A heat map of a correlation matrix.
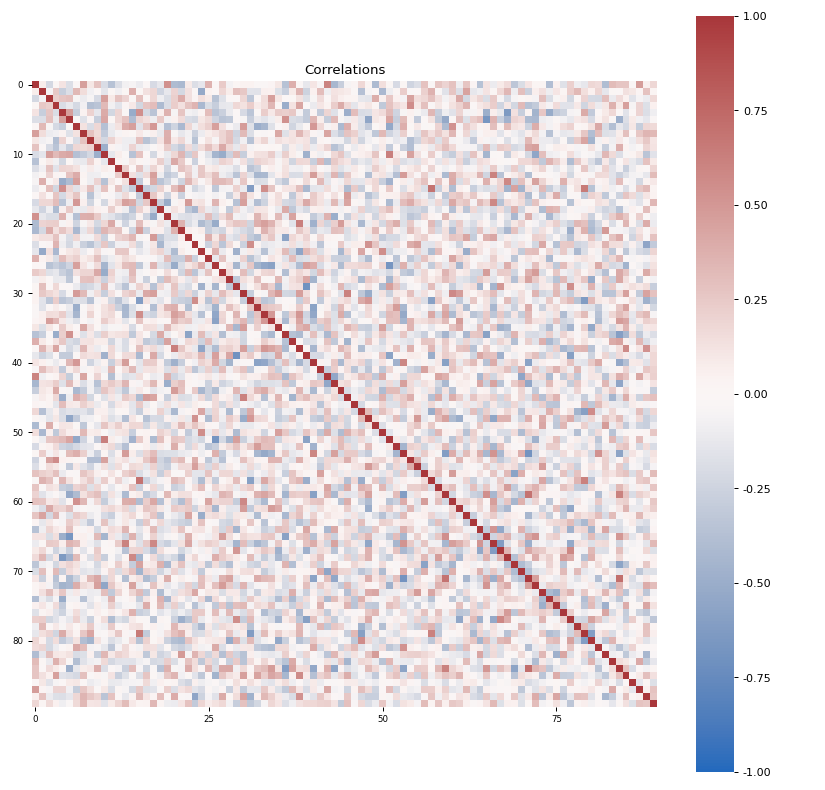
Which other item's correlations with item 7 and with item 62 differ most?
50
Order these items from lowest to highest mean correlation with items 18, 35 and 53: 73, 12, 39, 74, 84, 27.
84, 73, 27, 74, 12, 39
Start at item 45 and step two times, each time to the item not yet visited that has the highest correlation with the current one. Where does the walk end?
60
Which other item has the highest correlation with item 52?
32
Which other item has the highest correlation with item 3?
54
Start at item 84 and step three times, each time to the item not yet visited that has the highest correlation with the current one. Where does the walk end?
65
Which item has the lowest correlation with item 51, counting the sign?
26
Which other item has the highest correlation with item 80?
47
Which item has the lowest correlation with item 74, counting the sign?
4
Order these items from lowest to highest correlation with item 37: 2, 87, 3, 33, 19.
2, 3, 33, 87, 19
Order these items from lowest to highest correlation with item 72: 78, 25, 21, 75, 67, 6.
21, 78, 25, 75, 67, 6
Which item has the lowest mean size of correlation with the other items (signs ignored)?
86
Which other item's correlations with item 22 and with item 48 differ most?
66
